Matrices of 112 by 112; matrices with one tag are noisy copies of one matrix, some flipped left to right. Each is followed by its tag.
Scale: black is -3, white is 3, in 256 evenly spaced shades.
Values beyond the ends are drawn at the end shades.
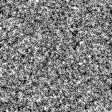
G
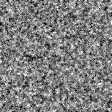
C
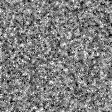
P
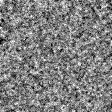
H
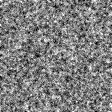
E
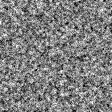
C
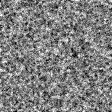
E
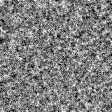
H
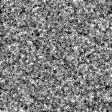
G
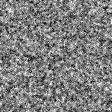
C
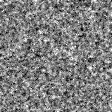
E
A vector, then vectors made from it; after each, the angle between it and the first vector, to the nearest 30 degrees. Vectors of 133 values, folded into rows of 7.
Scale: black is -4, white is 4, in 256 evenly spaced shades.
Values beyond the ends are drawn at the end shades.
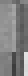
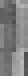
150 degrees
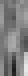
60 degrees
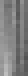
90 degrees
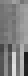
150 degrees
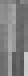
30 degrees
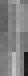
150 degrees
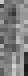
150 degrees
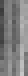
120 degrees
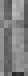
90 degrees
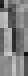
120 degrees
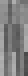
120 degrees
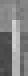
90 degrees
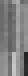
150 degrees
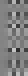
90 degrees
